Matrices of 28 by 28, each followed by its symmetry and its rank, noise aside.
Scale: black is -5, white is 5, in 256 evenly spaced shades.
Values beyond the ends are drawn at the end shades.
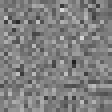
no symmetry, rank six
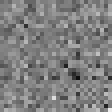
symmetric, rank five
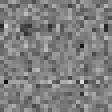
no symmetry, rank five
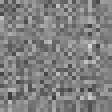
no symmetry, rank four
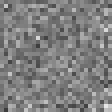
symmetric, rank six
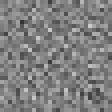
symmetric, rank five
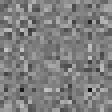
symmetric, rank four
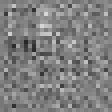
antisymmetric, rank four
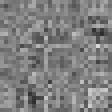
symmetric, rank four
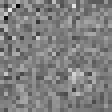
symmetric, rank six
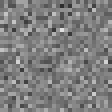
no symmetry, rank six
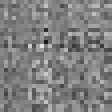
antisymmetric, rank four
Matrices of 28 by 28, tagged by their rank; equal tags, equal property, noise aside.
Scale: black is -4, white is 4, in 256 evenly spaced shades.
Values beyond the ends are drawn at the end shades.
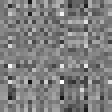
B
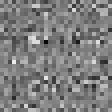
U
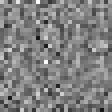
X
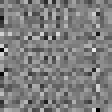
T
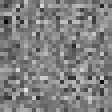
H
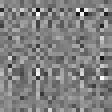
B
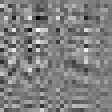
T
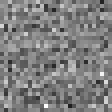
X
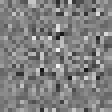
X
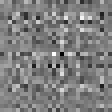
T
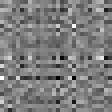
B
